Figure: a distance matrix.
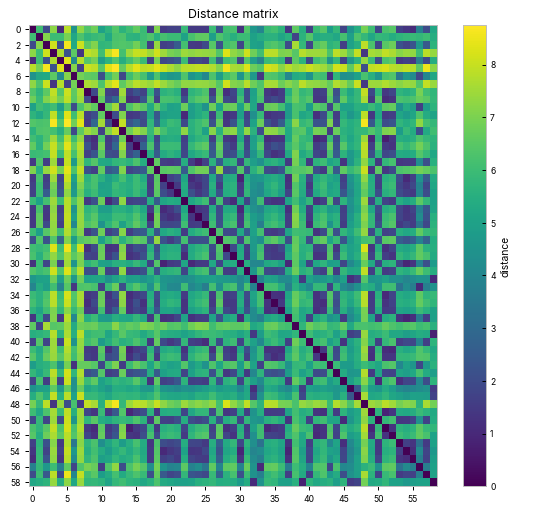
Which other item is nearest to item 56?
33
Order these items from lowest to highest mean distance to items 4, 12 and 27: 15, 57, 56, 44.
57, 44, 56, 15
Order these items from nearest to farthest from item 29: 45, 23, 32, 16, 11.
11, 16, 32, 23, 45
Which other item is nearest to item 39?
58
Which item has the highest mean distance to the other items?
5
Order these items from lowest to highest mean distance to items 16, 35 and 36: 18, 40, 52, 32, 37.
52, 18, 32, 37, 40
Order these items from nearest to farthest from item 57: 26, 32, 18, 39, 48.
32, 39, 26, 18, 48
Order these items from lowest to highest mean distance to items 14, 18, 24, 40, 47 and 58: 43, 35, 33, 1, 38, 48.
35, 33, 43, 1, 38, 48
